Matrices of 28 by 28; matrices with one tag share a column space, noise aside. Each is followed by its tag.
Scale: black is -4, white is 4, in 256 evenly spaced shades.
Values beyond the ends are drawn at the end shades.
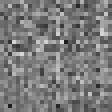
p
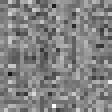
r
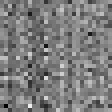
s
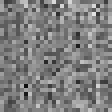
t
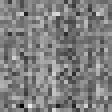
s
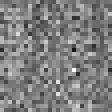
p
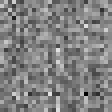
r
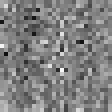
p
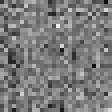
r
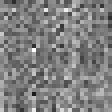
r
